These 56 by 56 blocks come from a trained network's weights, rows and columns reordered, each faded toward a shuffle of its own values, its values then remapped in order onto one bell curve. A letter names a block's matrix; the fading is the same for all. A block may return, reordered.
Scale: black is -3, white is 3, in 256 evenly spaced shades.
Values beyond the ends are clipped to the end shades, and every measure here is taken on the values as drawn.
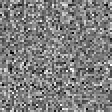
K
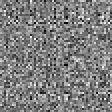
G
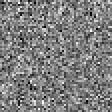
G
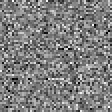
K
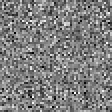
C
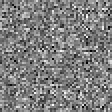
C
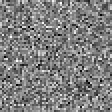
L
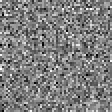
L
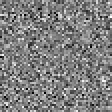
K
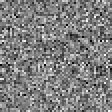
C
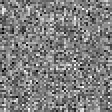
G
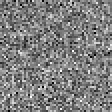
L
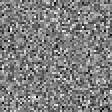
L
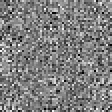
G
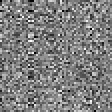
G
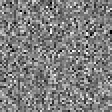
C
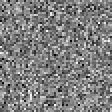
L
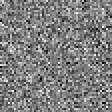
G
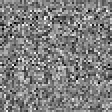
K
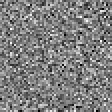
C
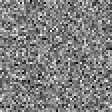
L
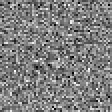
L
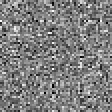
C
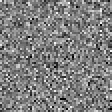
L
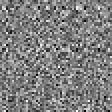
G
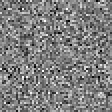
K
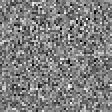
C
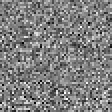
K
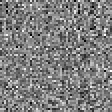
G
